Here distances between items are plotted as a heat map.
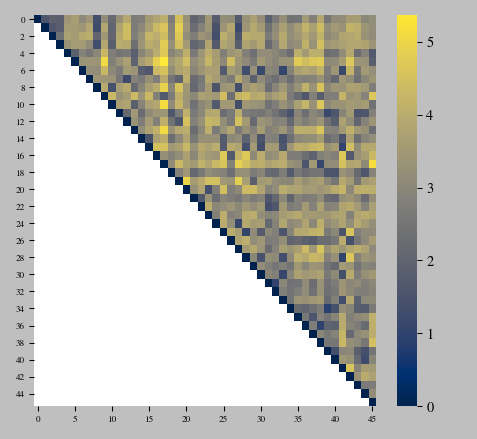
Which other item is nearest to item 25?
28
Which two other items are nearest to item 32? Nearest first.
31, 22
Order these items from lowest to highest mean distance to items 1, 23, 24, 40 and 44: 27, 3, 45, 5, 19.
27, 3, 45, 5, 19
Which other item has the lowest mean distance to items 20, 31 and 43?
32
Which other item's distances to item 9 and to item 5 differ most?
17
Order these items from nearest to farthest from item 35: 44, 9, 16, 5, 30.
9, 16, 44, 30, 5
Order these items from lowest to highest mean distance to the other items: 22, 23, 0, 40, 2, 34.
34, 40, 0, 22, 2, 23
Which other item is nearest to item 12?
7
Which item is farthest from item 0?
19
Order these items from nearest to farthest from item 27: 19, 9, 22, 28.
22, 28, 9, 19
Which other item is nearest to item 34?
39
